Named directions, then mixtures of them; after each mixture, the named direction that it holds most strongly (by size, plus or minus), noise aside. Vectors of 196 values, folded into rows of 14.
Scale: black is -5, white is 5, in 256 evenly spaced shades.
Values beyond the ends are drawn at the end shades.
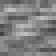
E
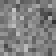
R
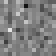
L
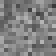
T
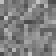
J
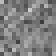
J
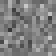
L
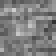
E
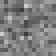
L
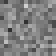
L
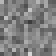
J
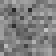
R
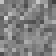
J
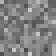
J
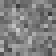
R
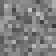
T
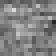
E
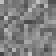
J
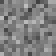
J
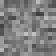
T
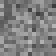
T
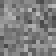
T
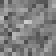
J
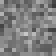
T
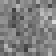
R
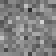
T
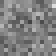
T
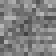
T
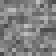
E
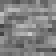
E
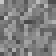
J
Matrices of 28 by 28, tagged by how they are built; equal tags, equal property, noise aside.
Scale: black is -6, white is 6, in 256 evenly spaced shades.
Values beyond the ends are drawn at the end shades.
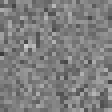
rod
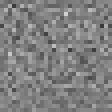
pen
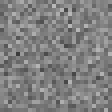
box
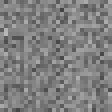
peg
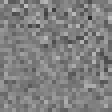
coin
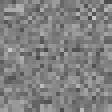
pen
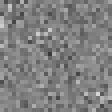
rod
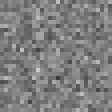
peg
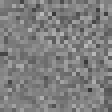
coin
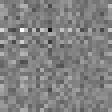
pen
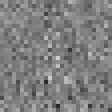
pen
